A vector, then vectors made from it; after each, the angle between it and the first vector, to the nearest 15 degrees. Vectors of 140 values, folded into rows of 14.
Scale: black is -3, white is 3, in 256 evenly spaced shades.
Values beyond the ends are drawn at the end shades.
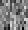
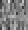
60 degrees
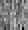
45 degrees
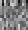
90 degrees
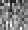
60 degrees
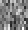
165 degrees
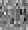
90 degrees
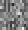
120 degrees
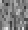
150 degrees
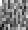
120 degrees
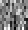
165 degrees
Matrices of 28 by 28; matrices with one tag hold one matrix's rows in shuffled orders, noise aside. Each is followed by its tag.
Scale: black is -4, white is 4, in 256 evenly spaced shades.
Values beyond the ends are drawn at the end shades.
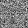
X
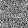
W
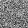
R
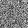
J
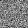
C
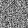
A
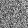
J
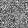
X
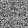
X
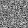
C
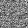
X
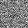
X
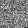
X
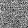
W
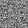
C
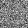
X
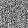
A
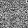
X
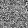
X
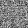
X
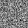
C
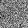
J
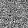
R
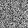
J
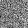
J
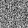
A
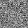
C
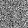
J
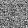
X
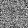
X
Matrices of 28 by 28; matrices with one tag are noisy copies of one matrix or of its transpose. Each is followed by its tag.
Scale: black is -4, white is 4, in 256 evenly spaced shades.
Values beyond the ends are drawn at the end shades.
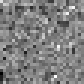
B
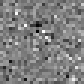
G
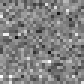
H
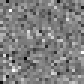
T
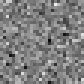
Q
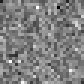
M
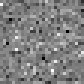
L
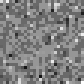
Q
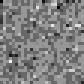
M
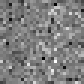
L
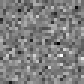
L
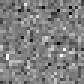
L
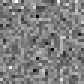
H
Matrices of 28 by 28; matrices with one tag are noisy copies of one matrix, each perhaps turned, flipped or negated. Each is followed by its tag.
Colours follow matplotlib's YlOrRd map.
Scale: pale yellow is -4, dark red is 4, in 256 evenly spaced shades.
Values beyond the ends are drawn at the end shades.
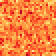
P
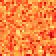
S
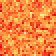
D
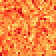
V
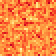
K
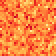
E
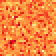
D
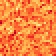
V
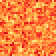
K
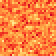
K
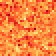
V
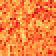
V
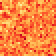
S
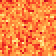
D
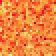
D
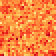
P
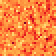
V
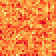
K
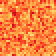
D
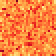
P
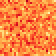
P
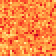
S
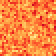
S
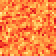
E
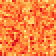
D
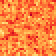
K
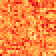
S
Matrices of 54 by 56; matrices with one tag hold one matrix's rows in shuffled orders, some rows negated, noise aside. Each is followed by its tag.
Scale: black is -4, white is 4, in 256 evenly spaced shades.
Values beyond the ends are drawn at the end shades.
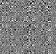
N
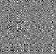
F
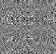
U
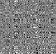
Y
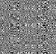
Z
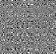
U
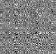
Y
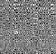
Y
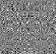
U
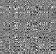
Y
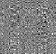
Z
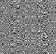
Z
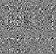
F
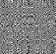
U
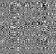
Z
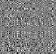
F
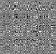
Y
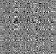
Y
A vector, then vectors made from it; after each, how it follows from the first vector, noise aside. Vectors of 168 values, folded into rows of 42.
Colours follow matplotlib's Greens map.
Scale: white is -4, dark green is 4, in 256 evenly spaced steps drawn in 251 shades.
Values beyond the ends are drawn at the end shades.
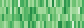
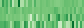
negated, partly zeroed.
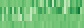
negated, partly zeroed.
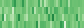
reversed, partly zeroed.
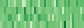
reversed, negated, partly zeroed.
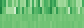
wrapped around, partly zeroed.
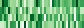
wrapped around, scaled up.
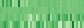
negated, partly zeroed.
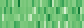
negated, partly zeroed.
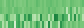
wrapped around, partly zeroed.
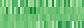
partly zeroed.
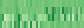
reversed, partly zeroed.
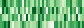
wrapped around, scaled up.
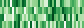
reversed, scaled up.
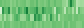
wrapped around, partly zeroed.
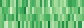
wrapped around, negated.
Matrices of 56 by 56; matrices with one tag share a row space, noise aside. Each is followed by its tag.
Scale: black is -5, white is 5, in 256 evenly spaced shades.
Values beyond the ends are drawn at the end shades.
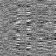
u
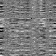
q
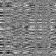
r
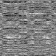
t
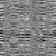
q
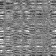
r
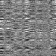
r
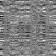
q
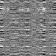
q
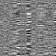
u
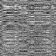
t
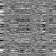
q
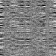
q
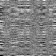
q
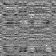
t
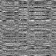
t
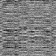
t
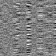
u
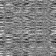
r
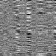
u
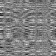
r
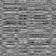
t
